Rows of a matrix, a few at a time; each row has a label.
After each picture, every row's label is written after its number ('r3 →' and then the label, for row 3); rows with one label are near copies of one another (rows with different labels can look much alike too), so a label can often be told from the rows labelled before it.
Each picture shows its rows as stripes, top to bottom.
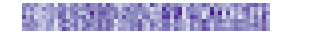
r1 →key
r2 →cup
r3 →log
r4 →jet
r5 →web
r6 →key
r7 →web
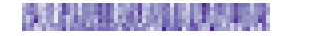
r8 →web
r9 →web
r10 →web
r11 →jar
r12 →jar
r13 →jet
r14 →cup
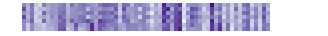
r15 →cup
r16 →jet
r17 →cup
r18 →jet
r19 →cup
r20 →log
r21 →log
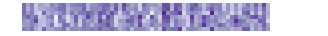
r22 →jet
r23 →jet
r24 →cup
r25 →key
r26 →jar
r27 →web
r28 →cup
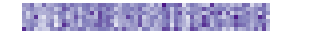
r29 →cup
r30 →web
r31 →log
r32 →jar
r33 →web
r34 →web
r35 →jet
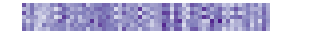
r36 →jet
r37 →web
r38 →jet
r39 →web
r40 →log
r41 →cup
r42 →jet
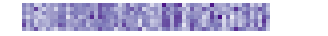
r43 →cup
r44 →jar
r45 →cup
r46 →log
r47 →jet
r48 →jet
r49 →jar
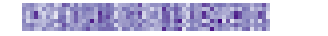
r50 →web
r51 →cup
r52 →jar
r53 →jar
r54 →log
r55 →web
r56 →cup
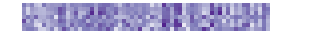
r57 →cup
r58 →log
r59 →log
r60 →key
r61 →jet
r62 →cup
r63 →web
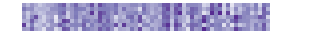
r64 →log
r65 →jet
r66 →log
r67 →jar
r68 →web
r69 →jet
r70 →web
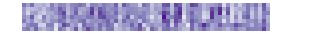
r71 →jet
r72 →log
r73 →log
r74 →cup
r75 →jet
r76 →web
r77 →key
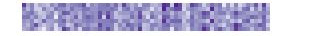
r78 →jet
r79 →cup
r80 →web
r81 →key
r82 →cup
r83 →jar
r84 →web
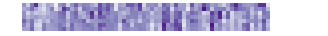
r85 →jar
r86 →web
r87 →log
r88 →log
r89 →jet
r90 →cup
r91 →cup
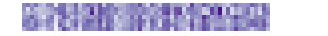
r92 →key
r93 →log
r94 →log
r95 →web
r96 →key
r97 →key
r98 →web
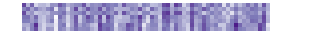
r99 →jet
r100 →key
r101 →jet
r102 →key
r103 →key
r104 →jar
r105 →jar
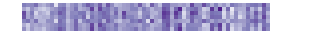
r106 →key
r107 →log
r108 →jet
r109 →jet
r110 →key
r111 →log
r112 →log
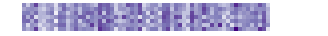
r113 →jar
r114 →web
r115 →key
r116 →jet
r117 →key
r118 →log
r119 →jar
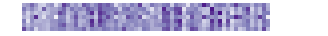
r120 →web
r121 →cup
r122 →log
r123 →jar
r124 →log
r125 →log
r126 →jet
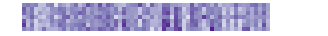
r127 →key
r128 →jet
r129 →jet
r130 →web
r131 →jet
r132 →jet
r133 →cup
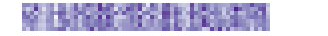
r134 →key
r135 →jar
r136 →jet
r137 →key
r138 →web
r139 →web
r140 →log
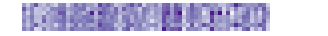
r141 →jar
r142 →jet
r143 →log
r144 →cup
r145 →cup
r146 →jar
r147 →cup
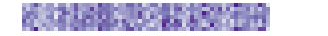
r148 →jar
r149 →log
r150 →web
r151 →key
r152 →jet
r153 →cup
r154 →jar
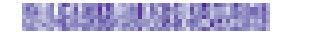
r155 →web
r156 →key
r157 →key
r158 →web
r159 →log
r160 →cup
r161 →web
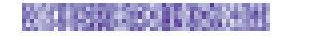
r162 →cup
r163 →jet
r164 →key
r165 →key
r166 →jet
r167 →log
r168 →key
